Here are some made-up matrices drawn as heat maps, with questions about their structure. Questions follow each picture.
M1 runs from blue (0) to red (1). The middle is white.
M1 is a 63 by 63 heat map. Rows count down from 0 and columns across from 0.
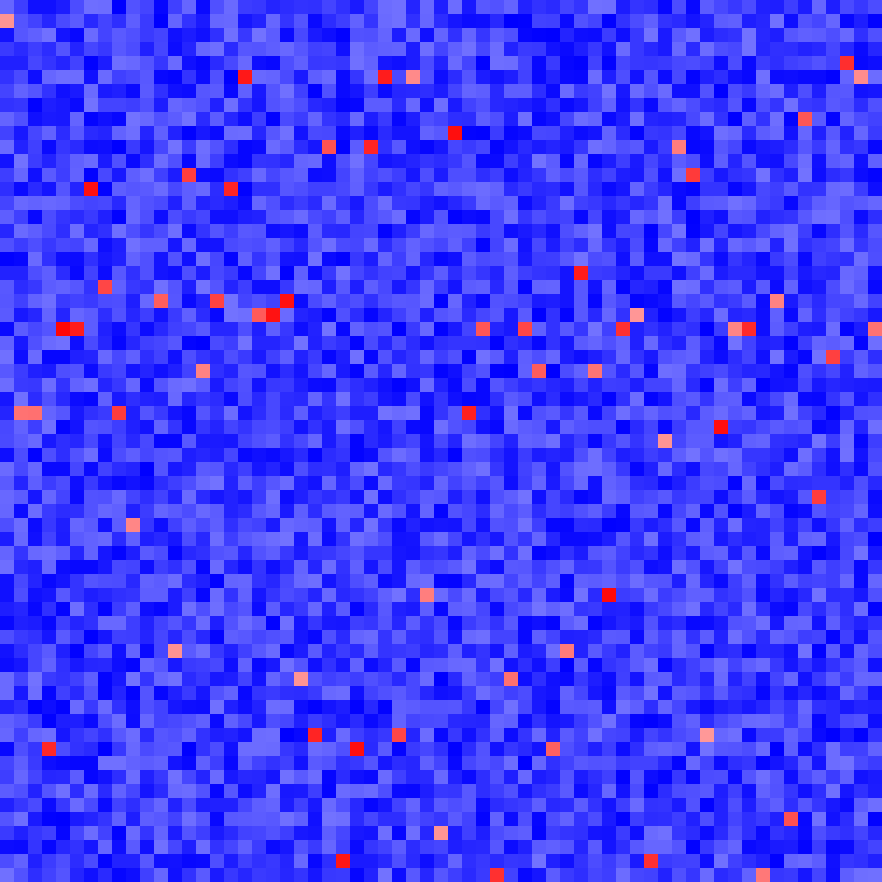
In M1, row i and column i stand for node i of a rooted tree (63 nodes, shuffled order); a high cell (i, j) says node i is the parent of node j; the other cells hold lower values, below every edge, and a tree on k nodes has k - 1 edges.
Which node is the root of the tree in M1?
10
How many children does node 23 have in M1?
8
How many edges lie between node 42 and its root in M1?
2
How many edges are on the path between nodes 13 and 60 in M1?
7
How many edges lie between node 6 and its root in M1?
7
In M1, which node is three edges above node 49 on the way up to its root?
61
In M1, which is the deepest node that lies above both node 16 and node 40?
46
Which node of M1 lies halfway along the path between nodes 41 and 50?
22
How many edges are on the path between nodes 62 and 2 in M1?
4
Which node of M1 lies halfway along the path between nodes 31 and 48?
53
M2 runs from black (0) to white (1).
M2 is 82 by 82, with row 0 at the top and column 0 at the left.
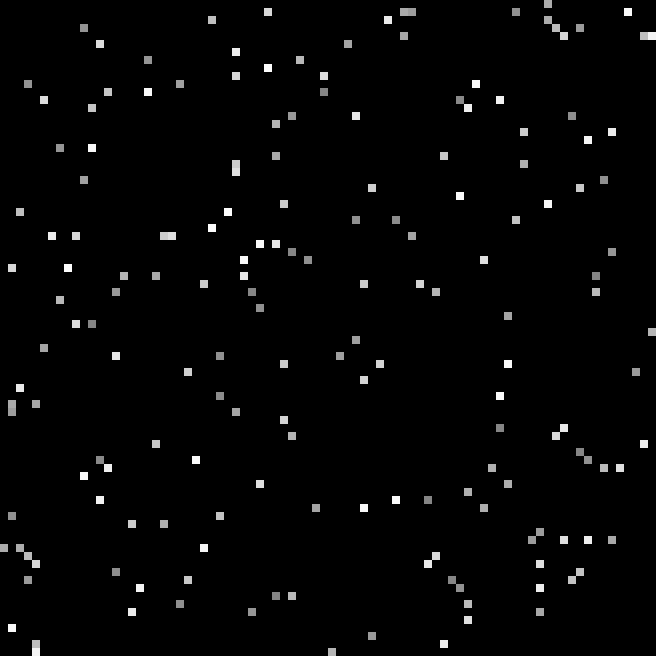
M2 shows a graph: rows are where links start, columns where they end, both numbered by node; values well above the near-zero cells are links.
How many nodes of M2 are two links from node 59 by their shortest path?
2
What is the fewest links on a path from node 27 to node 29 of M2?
4
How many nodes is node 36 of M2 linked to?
4
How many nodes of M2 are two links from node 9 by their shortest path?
5
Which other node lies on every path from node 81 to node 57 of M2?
node 4
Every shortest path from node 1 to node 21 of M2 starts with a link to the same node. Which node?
node 51
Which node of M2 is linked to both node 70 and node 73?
node 67
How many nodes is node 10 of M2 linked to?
3
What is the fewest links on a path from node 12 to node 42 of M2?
5
